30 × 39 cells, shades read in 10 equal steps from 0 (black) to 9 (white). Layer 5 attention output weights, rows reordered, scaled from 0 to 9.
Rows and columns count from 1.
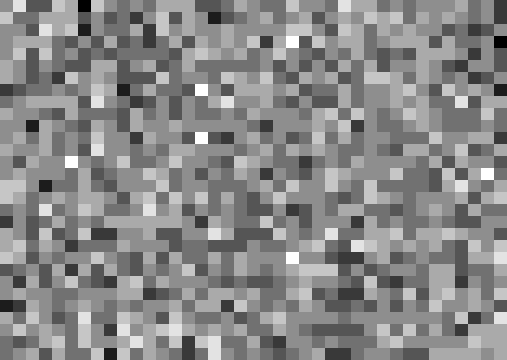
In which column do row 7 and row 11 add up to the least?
3
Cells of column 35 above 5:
11
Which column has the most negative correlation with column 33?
10
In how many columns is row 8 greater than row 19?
16
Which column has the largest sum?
29
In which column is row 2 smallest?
17
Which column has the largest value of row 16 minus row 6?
36
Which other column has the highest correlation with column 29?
1
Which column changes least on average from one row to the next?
33
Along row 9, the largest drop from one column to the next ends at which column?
37
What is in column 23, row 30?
4
